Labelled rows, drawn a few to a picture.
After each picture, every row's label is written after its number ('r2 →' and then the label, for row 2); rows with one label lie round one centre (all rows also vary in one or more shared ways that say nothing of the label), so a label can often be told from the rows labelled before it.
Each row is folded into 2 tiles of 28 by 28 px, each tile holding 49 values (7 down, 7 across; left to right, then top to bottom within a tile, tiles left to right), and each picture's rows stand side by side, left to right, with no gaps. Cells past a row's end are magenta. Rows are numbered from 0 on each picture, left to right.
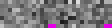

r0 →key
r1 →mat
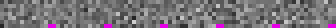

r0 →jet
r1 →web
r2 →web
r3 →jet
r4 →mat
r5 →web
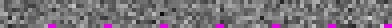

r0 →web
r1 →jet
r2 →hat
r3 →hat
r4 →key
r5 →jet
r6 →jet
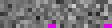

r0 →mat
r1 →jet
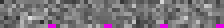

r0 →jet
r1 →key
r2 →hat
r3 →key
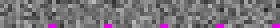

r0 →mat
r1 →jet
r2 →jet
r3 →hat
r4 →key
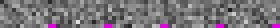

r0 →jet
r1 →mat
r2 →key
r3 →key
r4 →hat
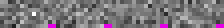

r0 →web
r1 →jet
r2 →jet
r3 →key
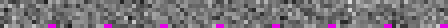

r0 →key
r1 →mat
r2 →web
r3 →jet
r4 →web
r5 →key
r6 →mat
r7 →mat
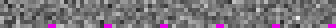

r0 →mat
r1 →key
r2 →web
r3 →key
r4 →web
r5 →key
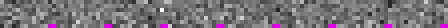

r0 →key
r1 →mat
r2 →hat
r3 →web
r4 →key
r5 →mat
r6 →key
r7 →jet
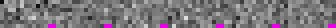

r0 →jet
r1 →hat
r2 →key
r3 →key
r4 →hat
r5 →jet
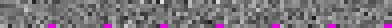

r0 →hat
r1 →jet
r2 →hat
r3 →hat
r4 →hat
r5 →web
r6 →hat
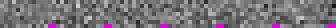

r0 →mat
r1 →jet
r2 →web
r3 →hat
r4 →mat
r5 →key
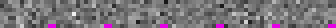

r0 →hat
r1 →mat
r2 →hat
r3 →key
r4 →hat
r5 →web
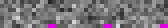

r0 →key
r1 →hat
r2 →key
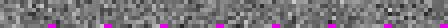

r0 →hat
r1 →mat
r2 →jet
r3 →web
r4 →web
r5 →mat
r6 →mat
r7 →mat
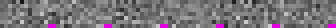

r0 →hat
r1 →web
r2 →web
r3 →key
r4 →mat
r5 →web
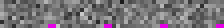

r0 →web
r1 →web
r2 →key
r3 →hat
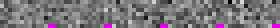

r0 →mat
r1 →hat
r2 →web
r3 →jet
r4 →web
